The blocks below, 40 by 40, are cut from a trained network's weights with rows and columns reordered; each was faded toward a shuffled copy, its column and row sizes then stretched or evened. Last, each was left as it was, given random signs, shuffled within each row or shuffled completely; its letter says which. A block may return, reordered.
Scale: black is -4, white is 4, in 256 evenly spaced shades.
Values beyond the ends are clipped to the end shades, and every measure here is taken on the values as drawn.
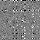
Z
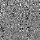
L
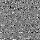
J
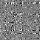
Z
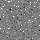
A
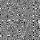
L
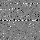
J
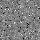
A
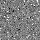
A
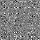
L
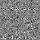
L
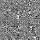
L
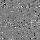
J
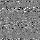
J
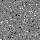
A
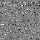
J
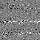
J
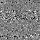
J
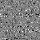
J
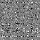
L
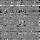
Z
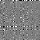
Z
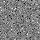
A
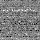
J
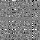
L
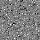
A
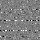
J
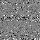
J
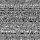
J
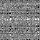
Z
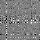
L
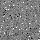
A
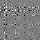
L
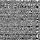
Z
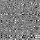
L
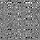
Z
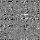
L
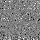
J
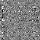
L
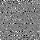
J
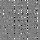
Z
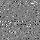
J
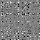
L
